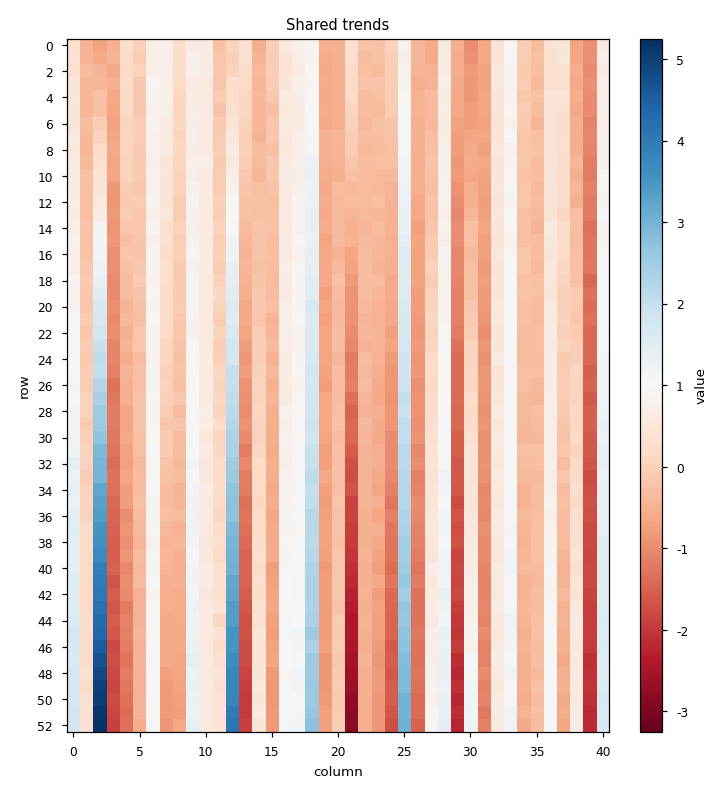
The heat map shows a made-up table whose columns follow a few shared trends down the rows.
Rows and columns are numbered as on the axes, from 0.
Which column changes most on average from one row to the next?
2
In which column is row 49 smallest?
21
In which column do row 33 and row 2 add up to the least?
39
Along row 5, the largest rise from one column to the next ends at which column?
40
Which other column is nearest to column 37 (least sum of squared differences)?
8
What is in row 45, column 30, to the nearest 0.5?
1
